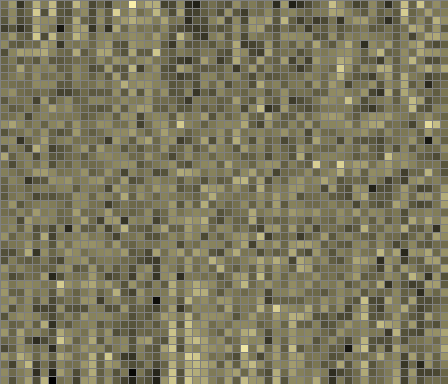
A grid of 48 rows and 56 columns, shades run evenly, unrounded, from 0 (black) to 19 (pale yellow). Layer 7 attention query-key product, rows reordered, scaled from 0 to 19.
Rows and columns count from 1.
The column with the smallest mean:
7
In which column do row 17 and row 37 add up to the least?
53
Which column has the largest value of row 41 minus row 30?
26
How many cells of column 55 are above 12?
6
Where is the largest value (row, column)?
1, 17
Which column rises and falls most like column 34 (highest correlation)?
47
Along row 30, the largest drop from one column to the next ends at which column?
34
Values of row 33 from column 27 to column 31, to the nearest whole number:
14 11 9 9 10
